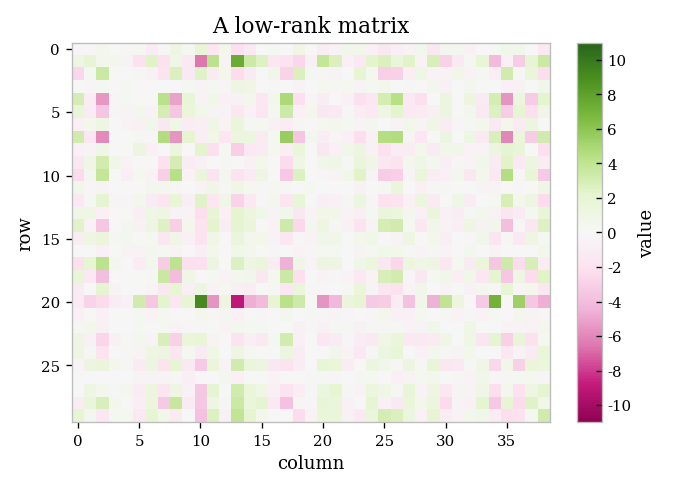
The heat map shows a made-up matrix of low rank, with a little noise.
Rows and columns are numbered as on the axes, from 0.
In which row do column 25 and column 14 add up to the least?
20
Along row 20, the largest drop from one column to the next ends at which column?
11
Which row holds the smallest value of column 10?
1
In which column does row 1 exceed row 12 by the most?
13
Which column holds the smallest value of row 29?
10
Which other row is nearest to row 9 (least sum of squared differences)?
19
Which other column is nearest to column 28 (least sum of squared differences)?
23
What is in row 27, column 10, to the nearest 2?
-4
